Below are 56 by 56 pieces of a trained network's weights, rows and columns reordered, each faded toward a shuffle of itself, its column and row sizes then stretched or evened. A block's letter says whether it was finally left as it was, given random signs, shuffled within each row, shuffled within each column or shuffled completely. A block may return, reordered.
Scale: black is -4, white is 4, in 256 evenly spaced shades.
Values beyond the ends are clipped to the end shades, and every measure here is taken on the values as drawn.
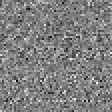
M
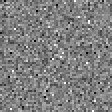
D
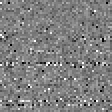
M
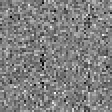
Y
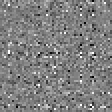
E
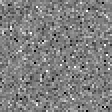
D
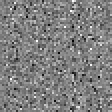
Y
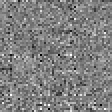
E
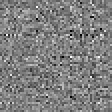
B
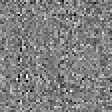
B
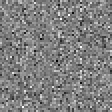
Y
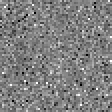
D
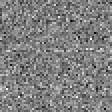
M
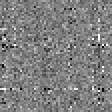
E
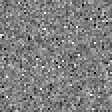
D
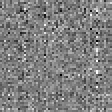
B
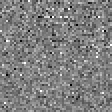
M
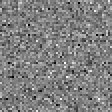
M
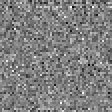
M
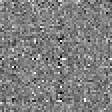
E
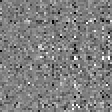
B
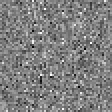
Y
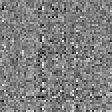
B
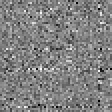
E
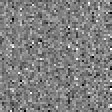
Y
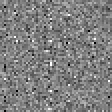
Y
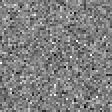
D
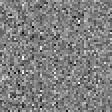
Y
